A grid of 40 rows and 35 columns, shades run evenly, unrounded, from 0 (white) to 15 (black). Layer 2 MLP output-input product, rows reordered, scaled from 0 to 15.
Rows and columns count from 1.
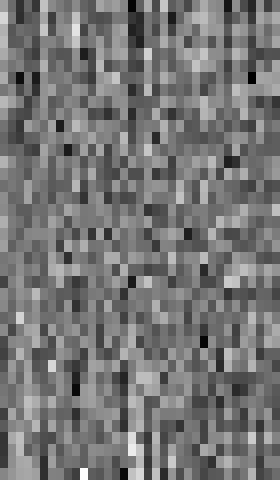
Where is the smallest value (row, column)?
40, 11
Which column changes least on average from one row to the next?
6
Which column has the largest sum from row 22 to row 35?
10
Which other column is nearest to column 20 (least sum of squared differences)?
2
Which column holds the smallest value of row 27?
3
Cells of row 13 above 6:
29
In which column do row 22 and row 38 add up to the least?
17
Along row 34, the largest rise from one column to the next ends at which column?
19
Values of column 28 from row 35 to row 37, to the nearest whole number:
10 10 7
